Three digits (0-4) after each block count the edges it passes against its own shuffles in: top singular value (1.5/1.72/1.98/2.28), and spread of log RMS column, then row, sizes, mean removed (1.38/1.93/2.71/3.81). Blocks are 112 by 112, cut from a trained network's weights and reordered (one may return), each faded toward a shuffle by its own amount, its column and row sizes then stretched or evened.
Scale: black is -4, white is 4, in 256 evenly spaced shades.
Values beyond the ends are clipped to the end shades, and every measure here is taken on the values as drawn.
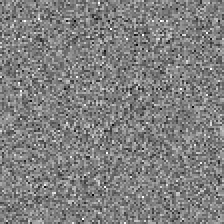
1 1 1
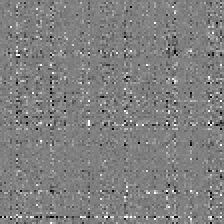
2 3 3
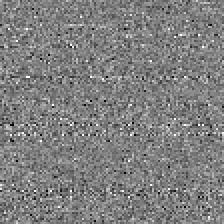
1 1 3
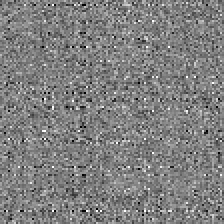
3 2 3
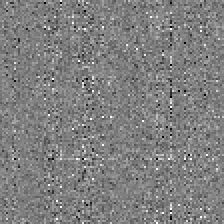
1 3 1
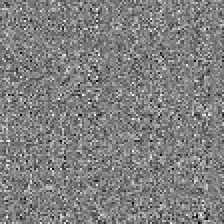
1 3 2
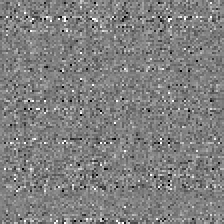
0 2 3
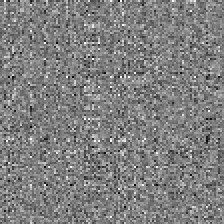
3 3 2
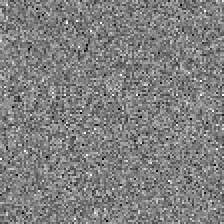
2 0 0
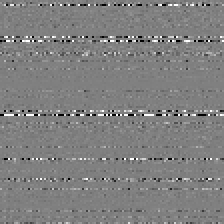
4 0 4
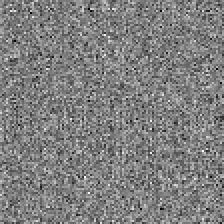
2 1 1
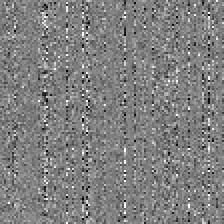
3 4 0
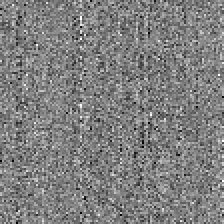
2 2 0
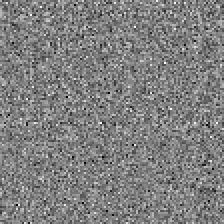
0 0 1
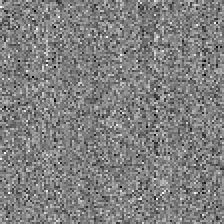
1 2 0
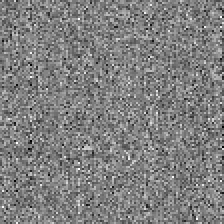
1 2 0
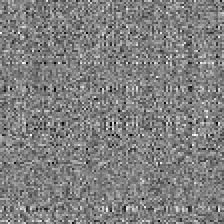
4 0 3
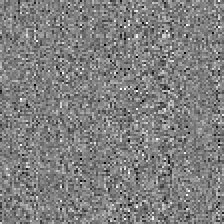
3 3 0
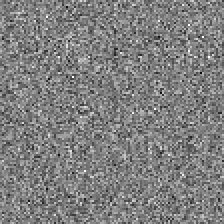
3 1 1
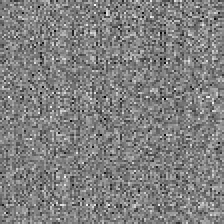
3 1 2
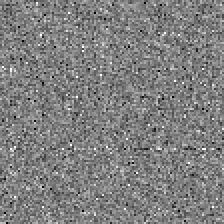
1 1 1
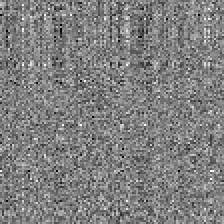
4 2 2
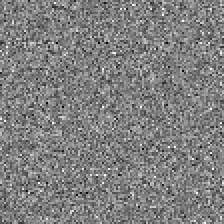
0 1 1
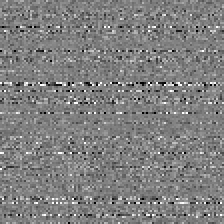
2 0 4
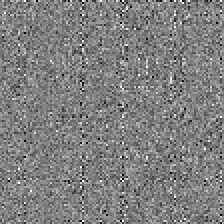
4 3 1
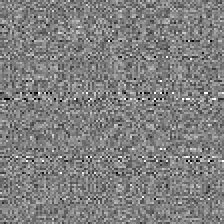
4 0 3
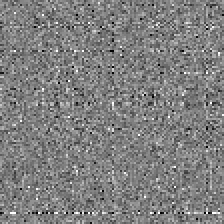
4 2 2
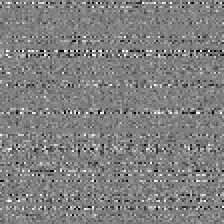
3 1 4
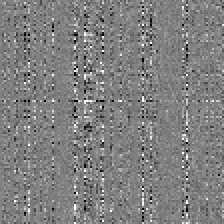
4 4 1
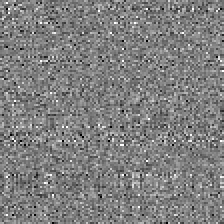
4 1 3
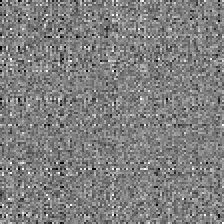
4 2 3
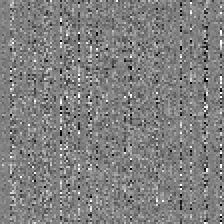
0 4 1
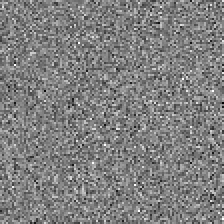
2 2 0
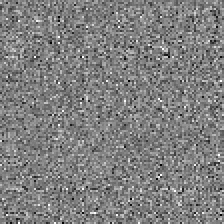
3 1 2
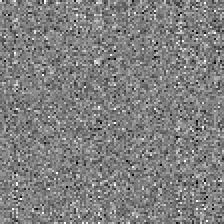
3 2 1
